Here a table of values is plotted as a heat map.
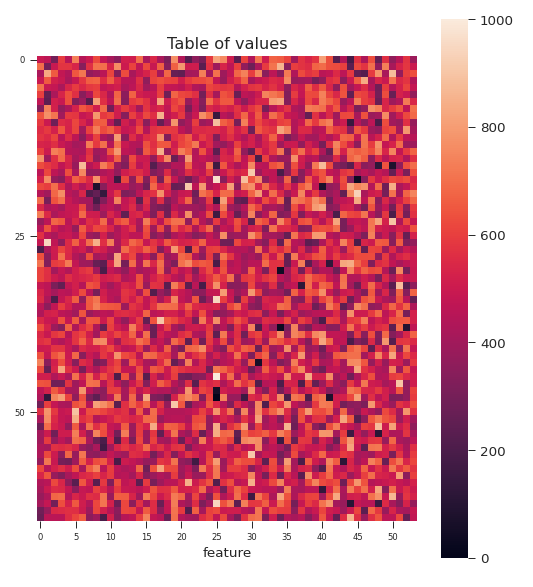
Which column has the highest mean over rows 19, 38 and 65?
44
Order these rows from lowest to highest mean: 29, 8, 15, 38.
38, 15, 29, 8
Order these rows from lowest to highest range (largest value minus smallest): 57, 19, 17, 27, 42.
42, 27, 57, 19, 17
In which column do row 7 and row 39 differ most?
48
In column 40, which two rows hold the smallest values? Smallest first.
18, 61
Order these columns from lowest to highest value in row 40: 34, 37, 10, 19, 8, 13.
37, 10, 13, 34, 19, 8
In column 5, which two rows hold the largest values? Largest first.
50, 51
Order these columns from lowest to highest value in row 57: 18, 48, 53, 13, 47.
13, 18, 53, 48, 47
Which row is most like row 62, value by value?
23
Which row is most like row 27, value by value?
64
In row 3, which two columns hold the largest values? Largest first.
46, 35
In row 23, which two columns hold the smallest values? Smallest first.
30, 43
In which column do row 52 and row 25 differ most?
35
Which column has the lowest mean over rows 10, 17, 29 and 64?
36
